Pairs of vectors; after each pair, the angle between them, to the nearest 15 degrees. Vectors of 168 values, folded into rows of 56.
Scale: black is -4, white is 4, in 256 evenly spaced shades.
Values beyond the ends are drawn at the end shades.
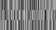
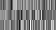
90 degrees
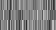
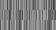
30 degrees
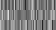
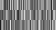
90 degrees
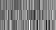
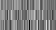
165 degrees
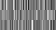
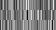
105 degrees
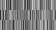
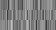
90 degrees
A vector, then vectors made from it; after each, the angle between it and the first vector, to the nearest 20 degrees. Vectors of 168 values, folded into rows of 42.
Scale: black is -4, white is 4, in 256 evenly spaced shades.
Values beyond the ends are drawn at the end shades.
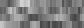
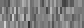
80 degrees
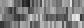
140 degrees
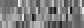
60 degrees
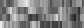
20 degrees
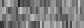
140 degrees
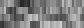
160 degrees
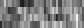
140 degrees
